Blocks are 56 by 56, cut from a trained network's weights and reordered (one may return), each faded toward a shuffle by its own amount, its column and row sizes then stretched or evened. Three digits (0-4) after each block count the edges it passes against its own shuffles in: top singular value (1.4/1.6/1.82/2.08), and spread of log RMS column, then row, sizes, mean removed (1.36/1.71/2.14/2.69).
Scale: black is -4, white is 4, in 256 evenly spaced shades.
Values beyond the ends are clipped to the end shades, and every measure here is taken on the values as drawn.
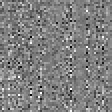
1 4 0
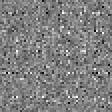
0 2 2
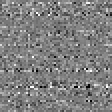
1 1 4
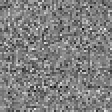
1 1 2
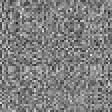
4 1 0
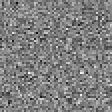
2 0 2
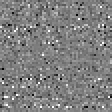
0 0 3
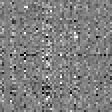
2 4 1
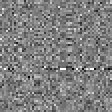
4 0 2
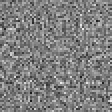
2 0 2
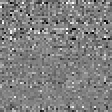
1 1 4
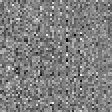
2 4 0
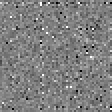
0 2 1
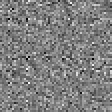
3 2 2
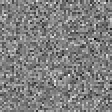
0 0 0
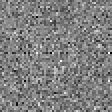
2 0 1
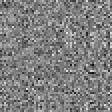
3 2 1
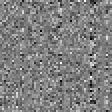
2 4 1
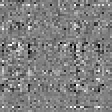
4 3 4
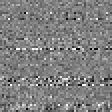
3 0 4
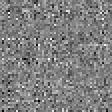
1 3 3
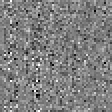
0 3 1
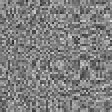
4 0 0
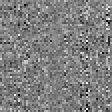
1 4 1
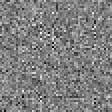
1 3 2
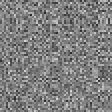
4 2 1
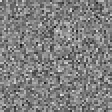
2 0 0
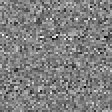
1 0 3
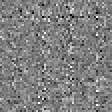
2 3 1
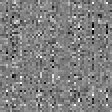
2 4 2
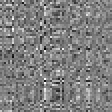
4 4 1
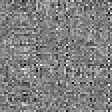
4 3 3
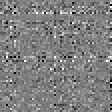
1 3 4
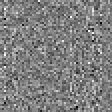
2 3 0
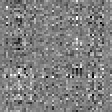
3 4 3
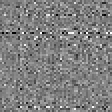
2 0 3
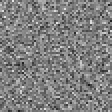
2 0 0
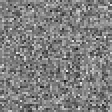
0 0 1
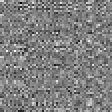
4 3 3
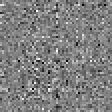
1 3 2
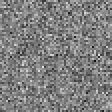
2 0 1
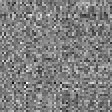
4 2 3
